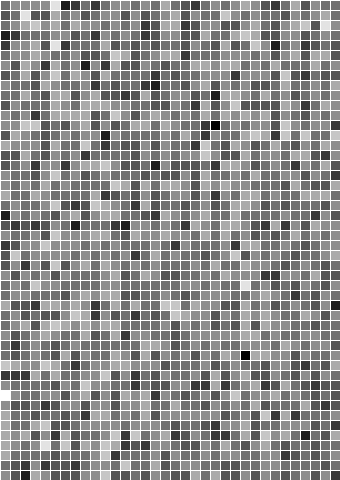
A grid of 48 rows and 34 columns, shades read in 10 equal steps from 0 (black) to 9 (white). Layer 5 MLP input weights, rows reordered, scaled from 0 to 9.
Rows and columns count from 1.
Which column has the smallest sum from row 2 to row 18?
16
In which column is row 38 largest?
11
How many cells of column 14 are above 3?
30
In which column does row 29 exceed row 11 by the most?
25
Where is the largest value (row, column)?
40, 1
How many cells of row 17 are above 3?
21
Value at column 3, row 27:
2
